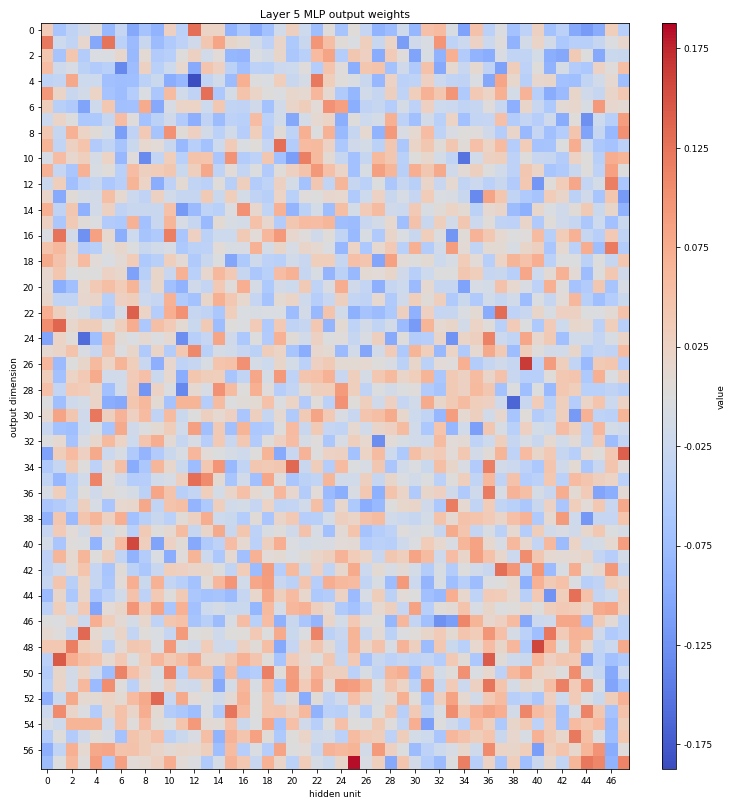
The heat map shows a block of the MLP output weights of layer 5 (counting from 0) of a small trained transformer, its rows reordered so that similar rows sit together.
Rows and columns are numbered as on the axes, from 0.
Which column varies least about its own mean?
26
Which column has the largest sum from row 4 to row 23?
0
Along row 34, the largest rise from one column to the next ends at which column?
36
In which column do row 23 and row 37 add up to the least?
23
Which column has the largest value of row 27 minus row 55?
19
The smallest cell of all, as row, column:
4, 12
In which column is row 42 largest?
37
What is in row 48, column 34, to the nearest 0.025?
-0.05
